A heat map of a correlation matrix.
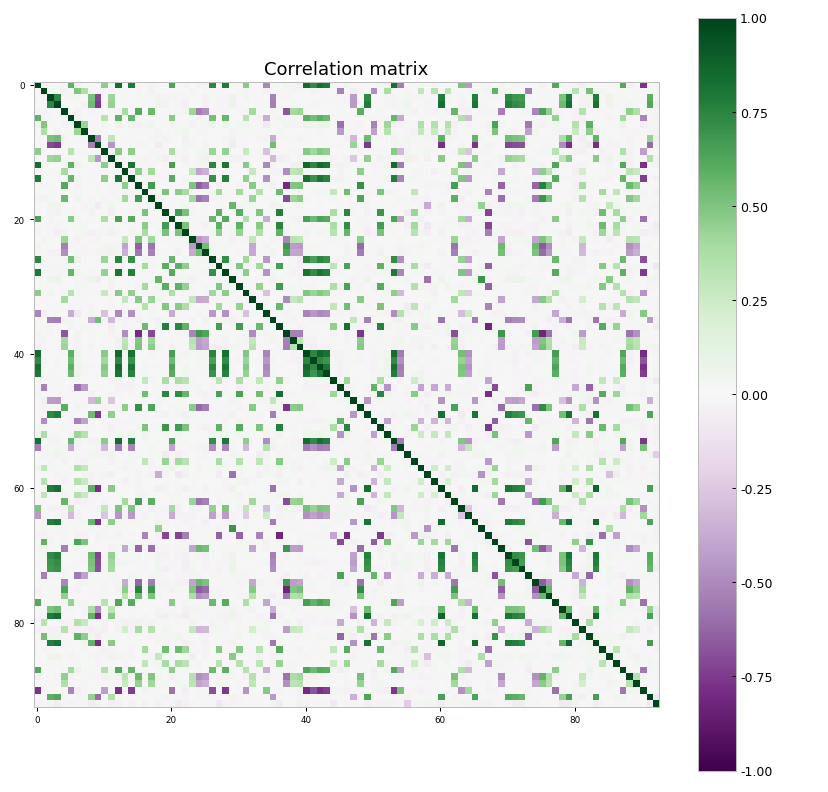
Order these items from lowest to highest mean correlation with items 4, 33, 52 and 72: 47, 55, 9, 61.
9, 47, 55, 61
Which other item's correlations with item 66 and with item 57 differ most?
29
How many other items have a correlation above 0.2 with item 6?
9
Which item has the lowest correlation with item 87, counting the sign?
90
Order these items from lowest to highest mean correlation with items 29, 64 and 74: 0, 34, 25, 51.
0, 51, 34, 25
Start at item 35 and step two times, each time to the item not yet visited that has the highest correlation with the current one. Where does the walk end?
47
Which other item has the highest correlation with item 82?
68
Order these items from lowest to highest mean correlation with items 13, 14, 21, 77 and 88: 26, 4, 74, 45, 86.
74, 45, 86, 4, 26
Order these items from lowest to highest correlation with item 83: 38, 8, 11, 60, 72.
38, 11, 8, 72, 60
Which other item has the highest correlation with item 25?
37
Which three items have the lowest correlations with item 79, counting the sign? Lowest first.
9, 35, 47
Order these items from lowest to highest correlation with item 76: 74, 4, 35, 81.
74, 35, 81, 4
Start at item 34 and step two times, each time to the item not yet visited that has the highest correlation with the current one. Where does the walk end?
54
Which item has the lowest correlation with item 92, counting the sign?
55
